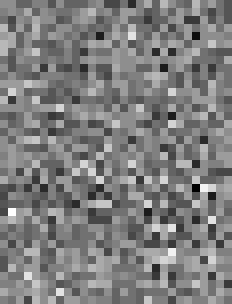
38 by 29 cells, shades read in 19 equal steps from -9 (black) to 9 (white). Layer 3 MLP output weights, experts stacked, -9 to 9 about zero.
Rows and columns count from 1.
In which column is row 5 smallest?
25
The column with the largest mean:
5
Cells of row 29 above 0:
12
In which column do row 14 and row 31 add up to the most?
27
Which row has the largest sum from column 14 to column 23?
33
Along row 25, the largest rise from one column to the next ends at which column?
28
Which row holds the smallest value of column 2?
13
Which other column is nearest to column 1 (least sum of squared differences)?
16
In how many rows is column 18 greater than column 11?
16
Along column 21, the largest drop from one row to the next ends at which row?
24
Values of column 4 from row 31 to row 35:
-3 4 -2 2 7
